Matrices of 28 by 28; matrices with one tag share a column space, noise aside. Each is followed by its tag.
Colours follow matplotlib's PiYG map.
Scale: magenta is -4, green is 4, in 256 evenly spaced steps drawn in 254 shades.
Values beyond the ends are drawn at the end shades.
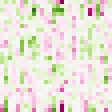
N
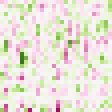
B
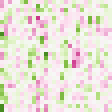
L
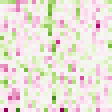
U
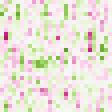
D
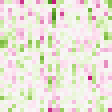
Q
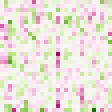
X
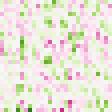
B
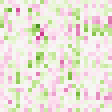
L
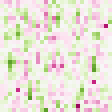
X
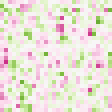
L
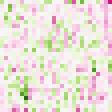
U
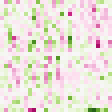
Q
